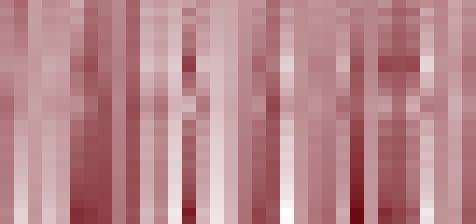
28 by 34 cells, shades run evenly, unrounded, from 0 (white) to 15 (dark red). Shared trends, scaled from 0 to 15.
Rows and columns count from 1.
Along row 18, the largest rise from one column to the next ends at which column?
14
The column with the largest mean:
26
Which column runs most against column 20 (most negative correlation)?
27
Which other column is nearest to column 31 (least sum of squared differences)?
21
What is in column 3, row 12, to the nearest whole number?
6
